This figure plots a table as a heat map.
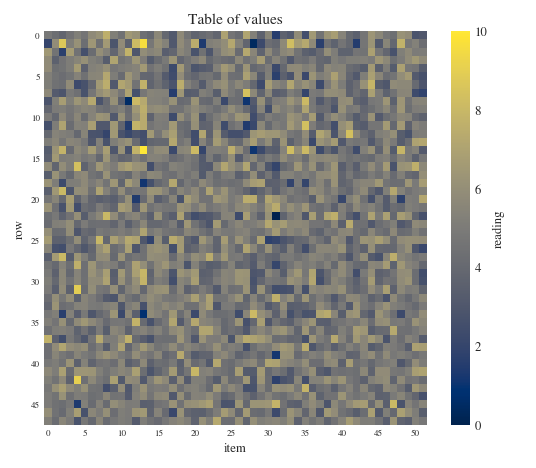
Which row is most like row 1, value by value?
14
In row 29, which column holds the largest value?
13
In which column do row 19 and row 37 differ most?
2
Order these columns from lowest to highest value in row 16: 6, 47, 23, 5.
47, 5, 6, 23
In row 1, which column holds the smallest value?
28
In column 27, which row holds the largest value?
7
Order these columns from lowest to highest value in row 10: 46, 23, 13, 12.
46, 23, 12, 13
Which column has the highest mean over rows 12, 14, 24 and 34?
41
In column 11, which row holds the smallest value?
8
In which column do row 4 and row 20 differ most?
48
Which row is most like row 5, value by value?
0
